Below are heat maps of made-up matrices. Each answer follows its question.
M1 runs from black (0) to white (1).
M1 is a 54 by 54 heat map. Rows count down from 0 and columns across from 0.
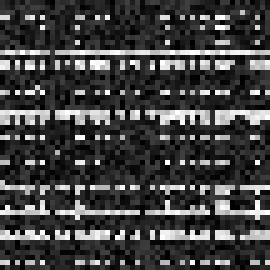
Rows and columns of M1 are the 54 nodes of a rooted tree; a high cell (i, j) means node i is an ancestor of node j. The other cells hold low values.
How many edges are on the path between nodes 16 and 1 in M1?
2
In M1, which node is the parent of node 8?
40
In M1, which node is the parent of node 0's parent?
32
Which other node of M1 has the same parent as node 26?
46
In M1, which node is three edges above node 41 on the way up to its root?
24
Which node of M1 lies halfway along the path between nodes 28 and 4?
22
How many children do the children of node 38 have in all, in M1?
1
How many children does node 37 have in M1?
3
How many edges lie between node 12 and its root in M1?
6
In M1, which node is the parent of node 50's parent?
27
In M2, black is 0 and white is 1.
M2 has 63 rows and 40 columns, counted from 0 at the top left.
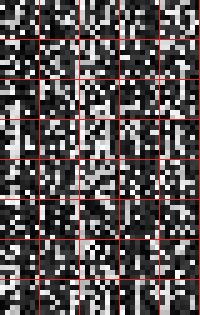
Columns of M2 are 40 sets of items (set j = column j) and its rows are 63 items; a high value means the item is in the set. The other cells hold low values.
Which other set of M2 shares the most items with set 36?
15
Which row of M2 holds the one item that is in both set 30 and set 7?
56
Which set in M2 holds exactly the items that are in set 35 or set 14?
21
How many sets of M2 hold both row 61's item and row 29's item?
7
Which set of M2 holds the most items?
16
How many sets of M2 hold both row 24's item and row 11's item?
4
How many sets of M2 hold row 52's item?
2
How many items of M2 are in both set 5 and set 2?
4
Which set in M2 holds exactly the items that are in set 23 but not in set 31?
28
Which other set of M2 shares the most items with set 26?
24
